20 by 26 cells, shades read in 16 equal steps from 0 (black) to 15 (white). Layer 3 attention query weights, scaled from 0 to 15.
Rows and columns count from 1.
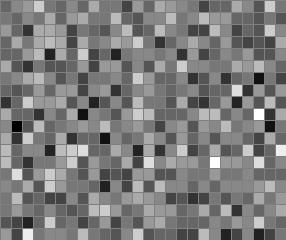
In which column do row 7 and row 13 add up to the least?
24
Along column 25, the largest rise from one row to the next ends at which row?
12
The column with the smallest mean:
18
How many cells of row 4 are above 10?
2
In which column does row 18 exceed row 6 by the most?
9
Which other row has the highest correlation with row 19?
14
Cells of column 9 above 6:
12
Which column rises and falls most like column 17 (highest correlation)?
11
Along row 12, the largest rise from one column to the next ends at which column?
3
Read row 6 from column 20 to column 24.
7 7 10 9 11
